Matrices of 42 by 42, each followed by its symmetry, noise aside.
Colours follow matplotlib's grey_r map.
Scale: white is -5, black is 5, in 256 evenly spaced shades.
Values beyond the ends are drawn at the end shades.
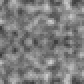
mirrored top to bottom.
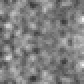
mirrored top to bottom.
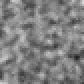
no symmetry.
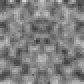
mirrored left to right.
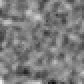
no symmetry.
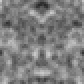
mirrored left to right.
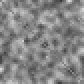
symmetric.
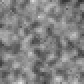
no symmetry.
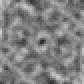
same after a half turn.
